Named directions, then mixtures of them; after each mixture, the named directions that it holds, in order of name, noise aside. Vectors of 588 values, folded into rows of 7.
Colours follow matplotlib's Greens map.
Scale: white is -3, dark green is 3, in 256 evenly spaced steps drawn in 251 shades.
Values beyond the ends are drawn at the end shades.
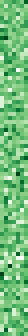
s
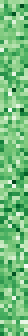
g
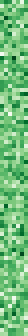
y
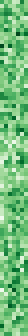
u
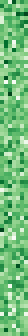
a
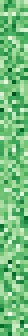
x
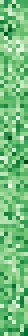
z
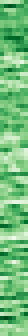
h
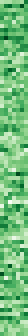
g, h, s.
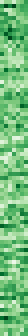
h, z.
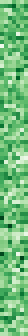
h, s, u.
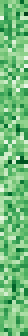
a, u, z.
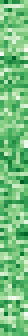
a, h, y.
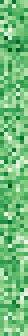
z.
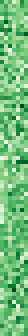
u, z.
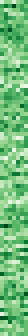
h, z.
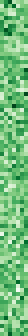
x, y, z.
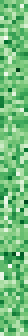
g, s.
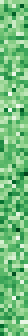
g.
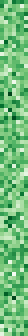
a, g, x.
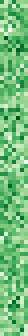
z.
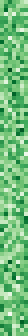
x.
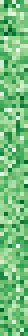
x, z.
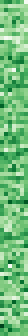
h, s, x.
